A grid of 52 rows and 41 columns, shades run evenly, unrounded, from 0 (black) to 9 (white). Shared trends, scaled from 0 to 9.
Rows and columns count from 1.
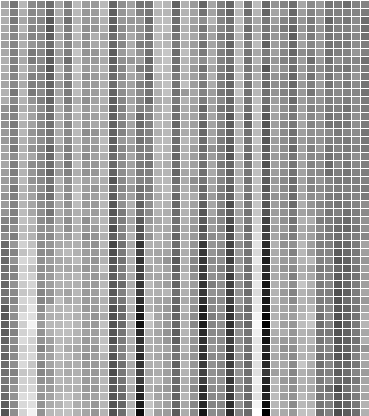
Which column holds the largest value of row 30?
29
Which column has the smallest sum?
30
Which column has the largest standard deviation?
16
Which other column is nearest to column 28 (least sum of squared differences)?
20
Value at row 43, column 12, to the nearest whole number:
7
